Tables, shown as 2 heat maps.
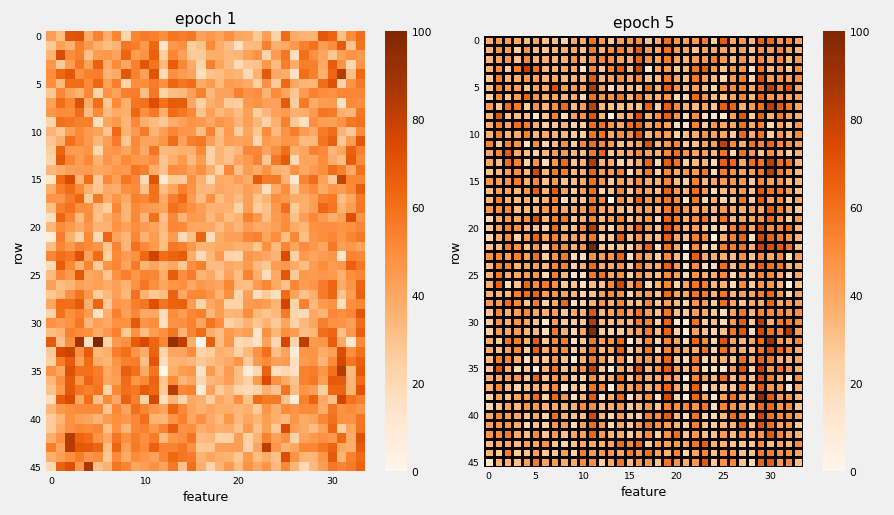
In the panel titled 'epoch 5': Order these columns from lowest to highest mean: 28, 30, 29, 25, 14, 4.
28, 4, 25, 14, 30, 29
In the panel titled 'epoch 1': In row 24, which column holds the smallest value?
0
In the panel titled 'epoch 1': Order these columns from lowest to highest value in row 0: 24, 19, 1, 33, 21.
24, 1, 21, 19, 33
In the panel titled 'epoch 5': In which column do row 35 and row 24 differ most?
25
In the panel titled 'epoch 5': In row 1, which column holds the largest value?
16
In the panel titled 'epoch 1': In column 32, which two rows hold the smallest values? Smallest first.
32, 3
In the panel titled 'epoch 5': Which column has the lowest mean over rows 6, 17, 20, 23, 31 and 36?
21
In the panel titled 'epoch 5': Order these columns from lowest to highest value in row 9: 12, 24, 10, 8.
10, 8, 24, 12
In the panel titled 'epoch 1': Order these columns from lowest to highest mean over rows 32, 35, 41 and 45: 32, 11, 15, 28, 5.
32, 28, 15, 11, 5
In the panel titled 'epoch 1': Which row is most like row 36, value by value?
4
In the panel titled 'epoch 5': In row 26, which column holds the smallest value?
32
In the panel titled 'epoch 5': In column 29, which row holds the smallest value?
12
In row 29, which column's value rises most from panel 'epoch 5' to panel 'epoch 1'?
25
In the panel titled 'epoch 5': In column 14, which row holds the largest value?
26
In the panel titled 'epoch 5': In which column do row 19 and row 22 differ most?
11
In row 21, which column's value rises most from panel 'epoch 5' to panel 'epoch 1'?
24
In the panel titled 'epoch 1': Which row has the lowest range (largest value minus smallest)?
20
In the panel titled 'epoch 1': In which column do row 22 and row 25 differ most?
23
